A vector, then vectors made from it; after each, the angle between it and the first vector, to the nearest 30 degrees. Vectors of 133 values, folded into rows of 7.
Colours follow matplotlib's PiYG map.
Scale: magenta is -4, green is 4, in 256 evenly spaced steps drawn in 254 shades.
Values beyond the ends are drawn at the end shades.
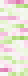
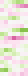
150 degrees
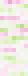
30 degrees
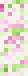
120 degrees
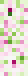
90 degrees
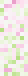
60 degrees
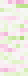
30 degrees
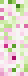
90 degrees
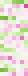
150 degrees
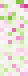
120 degrees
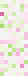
90 degrees
